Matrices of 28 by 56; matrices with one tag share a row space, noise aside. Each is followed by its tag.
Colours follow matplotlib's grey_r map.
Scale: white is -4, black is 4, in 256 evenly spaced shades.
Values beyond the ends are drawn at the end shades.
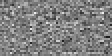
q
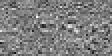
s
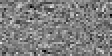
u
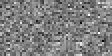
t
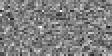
t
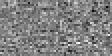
s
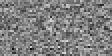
q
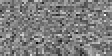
t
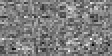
s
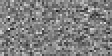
t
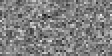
u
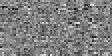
s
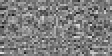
s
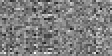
u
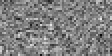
u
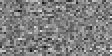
u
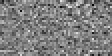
s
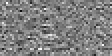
u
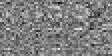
t
